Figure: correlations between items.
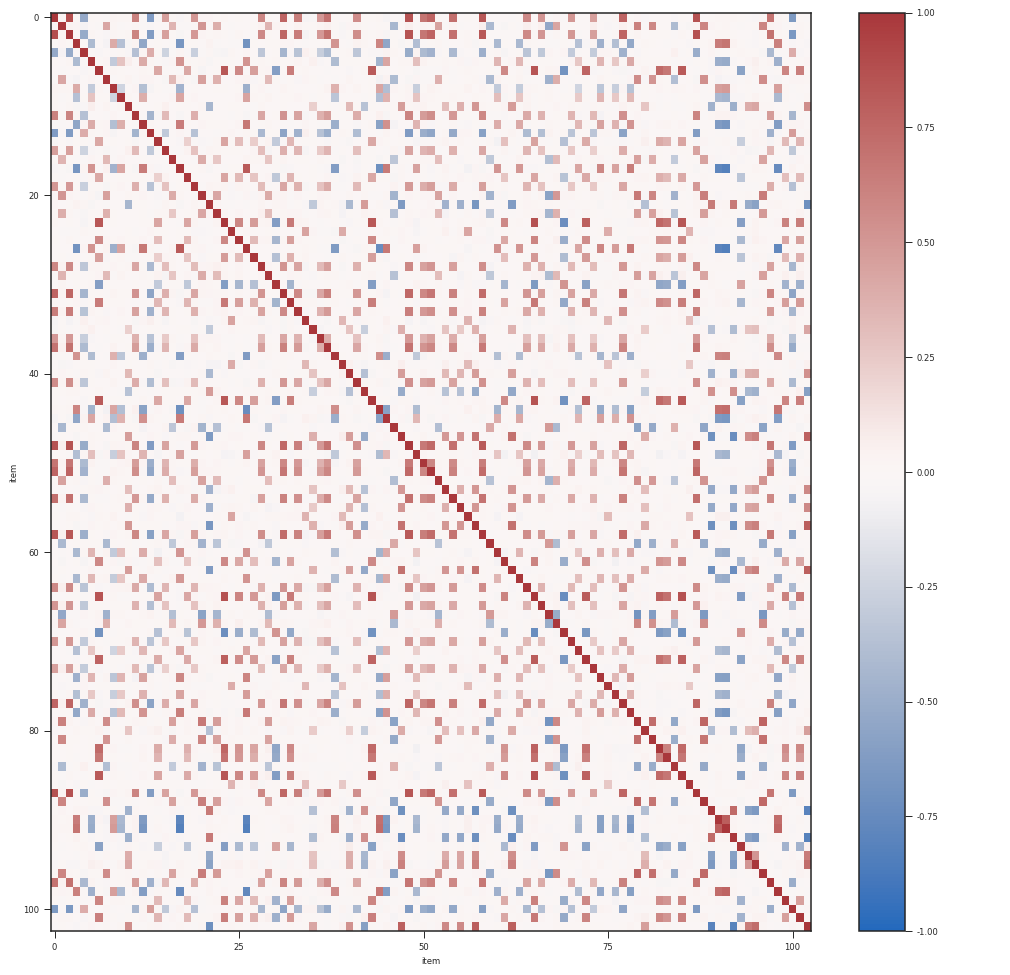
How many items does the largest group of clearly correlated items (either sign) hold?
26
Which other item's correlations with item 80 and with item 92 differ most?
102
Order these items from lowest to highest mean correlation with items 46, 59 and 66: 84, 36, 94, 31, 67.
94, 36, 31, 84, 67
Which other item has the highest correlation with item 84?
67
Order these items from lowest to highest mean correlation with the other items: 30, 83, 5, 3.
30, 3, 5, 83
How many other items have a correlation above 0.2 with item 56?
5
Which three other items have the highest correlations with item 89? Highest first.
92, 21, 42
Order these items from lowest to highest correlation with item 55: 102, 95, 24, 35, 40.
24, 35, 40, 95, 102
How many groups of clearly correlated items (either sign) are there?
6
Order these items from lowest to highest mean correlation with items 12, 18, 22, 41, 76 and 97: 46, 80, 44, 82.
44, 46, 80, 82
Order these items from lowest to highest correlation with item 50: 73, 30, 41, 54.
30, 73, 41, 54
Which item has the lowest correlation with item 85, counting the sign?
69
